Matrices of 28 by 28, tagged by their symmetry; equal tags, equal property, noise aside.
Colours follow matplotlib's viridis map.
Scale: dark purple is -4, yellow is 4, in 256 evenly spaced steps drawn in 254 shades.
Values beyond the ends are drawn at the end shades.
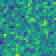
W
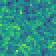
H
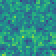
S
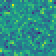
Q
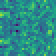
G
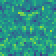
S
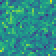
Q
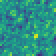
Q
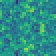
G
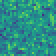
H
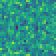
G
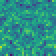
S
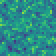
W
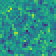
Q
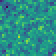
Q
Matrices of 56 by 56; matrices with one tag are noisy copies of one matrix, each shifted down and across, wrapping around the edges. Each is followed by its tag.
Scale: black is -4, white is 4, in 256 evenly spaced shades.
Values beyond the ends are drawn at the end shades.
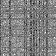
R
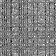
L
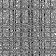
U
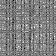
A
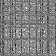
U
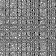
L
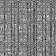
A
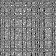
L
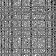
R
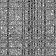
R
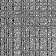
L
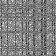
U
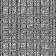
A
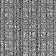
A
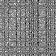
L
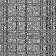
R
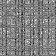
A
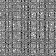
A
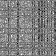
R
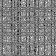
A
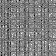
A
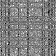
R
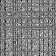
L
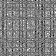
A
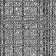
R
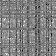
U
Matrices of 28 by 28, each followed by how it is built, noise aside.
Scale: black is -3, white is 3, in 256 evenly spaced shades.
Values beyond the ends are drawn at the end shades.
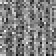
blocks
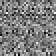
repeating columns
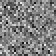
Toeplitz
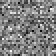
blocks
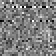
uneven rows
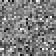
uneven rows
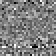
uneven rows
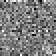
uneven rows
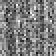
blocks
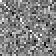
diagonal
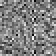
low rank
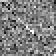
diagonal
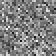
Toeplitz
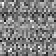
repeating columns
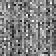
blocks
